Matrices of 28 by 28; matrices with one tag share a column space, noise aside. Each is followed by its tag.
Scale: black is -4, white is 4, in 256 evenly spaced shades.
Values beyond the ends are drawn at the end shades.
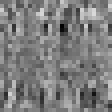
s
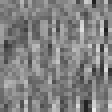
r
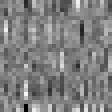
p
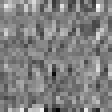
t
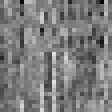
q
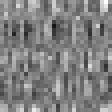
p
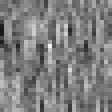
r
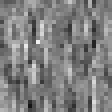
r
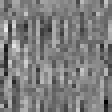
r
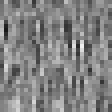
r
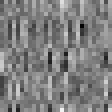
p
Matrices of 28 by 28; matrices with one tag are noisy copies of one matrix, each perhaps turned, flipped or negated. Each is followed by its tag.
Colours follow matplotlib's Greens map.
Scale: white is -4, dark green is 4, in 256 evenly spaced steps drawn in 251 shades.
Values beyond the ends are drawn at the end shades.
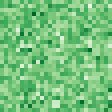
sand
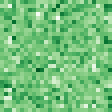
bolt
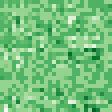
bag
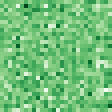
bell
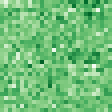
bag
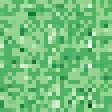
sand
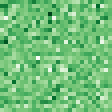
bolt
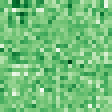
bag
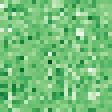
bag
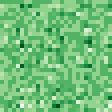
sand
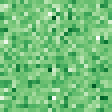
bolt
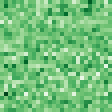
bell
